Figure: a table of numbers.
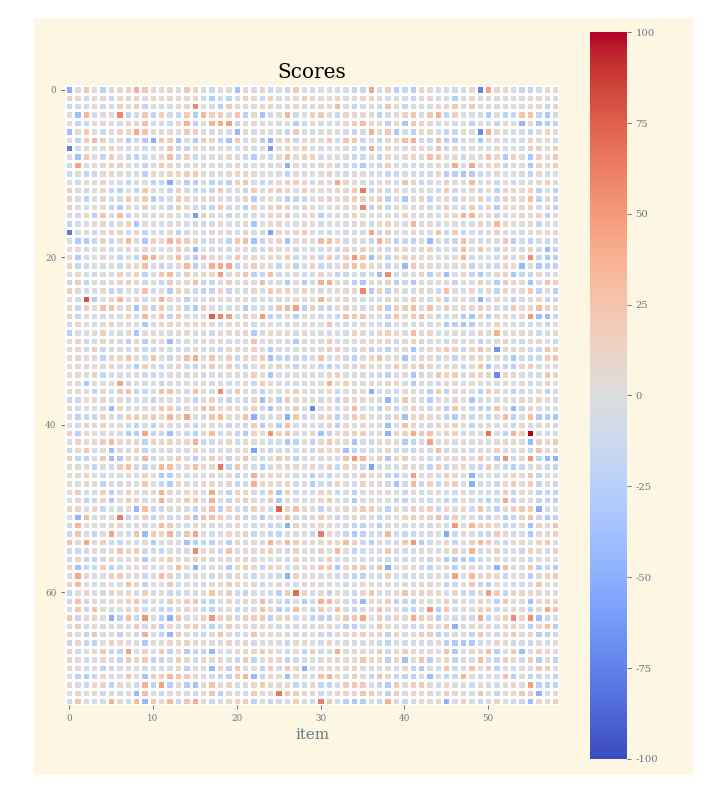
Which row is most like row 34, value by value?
31
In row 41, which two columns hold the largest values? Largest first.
55, 50
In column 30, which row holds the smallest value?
41
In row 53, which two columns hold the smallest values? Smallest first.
45, 9
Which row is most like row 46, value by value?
47
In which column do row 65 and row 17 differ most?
0
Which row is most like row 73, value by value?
53
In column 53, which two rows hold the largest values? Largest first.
63, 41
